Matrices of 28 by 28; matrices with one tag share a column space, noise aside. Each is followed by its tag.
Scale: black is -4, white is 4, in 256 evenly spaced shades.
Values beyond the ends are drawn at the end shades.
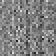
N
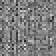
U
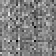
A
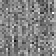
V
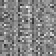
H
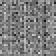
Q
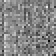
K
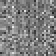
N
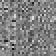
U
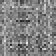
V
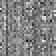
U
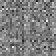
U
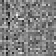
A
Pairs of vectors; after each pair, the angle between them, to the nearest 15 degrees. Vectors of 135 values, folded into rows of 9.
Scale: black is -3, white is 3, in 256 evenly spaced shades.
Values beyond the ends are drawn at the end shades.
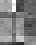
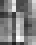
45 degrees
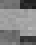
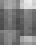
150 degrees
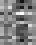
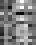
165 degrees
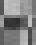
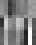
120 degrees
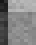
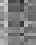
135 degrees
